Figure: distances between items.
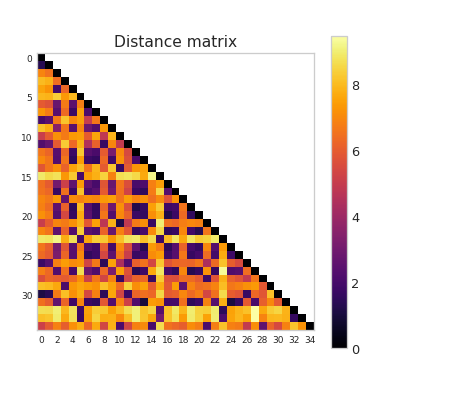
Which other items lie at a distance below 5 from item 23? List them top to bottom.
5, 15, 32, 33
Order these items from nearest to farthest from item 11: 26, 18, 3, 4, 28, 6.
26, 6, 28, 4, 18, 3
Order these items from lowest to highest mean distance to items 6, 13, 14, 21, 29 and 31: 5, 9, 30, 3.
9, 3, 30, 5
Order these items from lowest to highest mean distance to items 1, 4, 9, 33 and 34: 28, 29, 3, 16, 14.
16, 28, 14, 3, 29
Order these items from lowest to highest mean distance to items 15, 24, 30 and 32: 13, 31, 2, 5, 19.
5, 31, 13, 19, 2
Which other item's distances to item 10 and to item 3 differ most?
21
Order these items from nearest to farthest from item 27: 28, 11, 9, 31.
31, 9, 11, 28
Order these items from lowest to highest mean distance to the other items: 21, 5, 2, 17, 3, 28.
17, 2, 28, 21, 3, 5
